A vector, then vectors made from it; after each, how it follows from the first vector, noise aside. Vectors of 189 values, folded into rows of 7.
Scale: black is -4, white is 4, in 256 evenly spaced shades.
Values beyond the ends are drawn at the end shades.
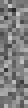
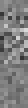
wrapped around, negated, partly zeroed.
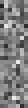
reversed, negated.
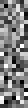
wrapped around, negated, scaled up.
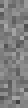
reversed, negated, shrunk.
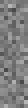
shrunk.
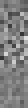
wrapped around, negated, partly zeroed.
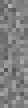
shrunk.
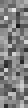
negated.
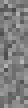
shrunk.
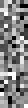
wrapped around, negated, scaled up.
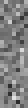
reversed, negated, partly zeroed.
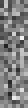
reversed, negated.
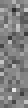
wrapped around, negated, partly zeroed.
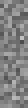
reversed, negated, shrunk.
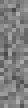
shrunk.
